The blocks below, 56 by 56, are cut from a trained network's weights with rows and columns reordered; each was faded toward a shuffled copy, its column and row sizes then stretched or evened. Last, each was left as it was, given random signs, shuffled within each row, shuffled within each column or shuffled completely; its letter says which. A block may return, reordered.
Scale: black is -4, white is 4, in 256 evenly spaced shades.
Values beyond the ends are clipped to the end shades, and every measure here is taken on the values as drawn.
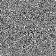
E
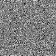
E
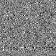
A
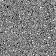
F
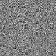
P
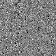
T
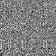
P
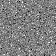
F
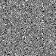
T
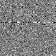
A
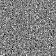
T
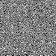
A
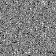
A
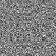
P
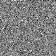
A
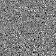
E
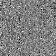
T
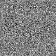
E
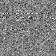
A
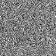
E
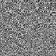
P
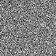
T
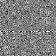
P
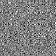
P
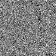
T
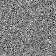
T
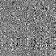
P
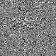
E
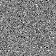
A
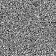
A
